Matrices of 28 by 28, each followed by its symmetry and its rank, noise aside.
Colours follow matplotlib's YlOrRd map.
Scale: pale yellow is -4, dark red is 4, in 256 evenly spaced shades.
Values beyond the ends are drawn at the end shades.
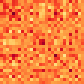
symmetric, rank three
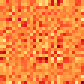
symmetric, rank three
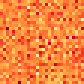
antisymmetric, rank six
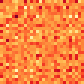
symmetric, rank four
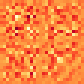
symmetric, rank four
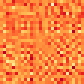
antisymmetric, rank four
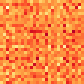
no symmetry, rank six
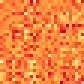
no symmetry, rank four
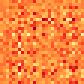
antisymmetric, rank six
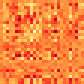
no symmetry, rank four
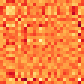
symmetric, rank three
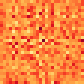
no symmetry, rank four
